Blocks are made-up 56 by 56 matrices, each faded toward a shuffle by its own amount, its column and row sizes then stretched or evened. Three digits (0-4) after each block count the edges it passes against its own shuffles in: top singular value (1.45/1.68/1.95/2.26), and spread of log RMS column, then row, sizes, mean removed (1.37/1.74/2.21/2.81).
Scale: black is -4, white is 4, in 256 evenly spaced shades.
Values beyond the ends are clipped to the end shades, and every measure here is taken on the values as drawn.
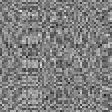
4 1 0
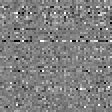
1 1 4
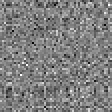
4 0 1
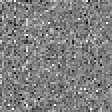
2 1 0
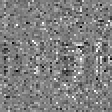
3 2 2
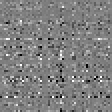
0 3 4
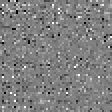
1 1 2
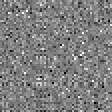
3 0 0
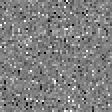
0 1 0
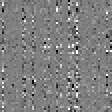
2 4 1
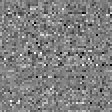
2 0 3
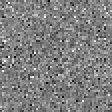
1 0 0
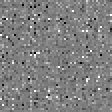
0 1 2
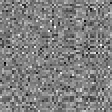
4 0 1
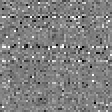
4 0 2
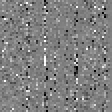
0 4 0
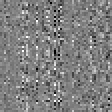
3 4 0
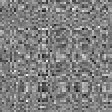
4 2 3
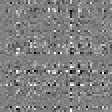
4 3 4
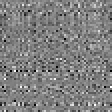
4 1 4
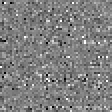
1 1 3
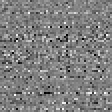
0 0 4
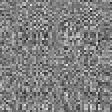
4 3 1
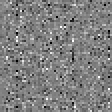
0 3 0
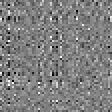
4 4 2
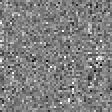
1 2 1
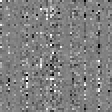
0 4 2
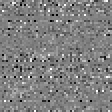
0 1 4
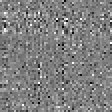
3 2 2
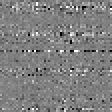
3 2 4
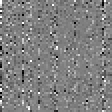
2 4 0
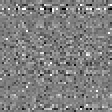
4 1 3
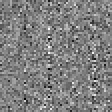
1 3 0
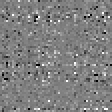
0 3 3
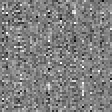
2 3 0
